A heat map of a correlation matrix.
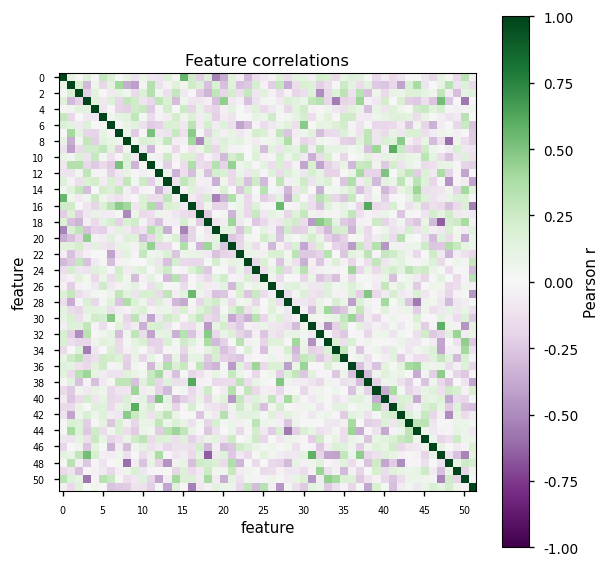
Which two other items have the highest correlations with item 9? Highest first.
41, 39
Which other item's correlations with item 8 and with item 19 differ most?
48
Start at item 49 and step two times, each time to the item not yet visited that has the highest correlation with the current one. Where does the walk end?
18
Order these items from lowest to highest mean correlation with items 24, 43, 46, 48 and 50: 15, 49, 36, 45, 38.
38, 49, 15, 45, 36
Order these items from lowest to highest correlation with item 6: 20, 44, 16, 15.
15, 44, 20, 16
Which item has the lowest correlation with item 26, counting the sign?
21
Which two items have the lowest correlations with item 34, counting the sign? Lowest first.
3, 47
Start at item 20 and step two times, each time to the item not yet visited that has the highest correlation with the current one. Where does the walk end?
47
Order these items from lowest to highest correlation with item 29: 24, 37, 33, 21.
24, 21, 37, 33
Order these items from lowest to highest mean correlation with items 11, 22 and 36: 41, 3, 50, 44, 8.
3, 50, 8, 44, 41
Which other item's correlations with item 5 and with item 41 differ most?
50
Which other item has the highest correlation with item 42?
8
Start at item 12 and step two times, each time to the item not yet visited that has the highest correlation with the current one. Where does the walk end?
28
